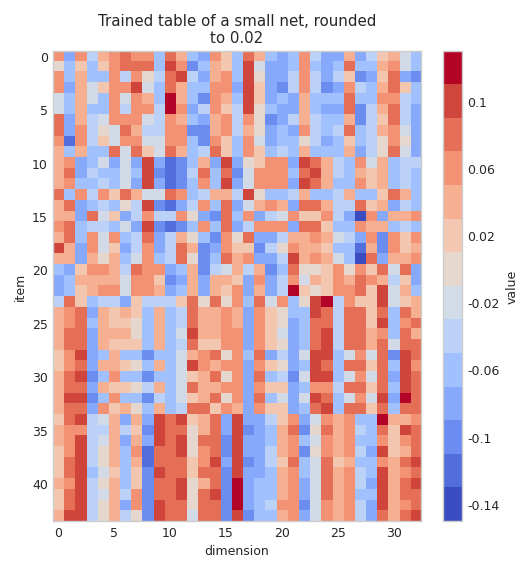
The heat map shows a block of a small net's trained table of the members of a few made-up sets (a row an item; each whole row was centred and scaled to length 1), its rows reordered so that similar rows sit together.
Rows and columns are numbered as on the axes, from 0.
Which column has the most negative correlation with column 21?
18
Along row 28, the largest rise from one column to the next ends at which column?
31
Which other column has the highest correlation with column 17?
22
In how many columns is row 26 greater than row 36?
14
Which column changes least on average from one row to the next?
16
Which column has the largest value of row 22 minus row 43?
8
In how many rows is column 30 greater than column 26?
10
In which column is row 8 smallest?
1
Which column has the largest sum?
29
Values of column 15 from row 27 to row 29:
0.06 0 0.06
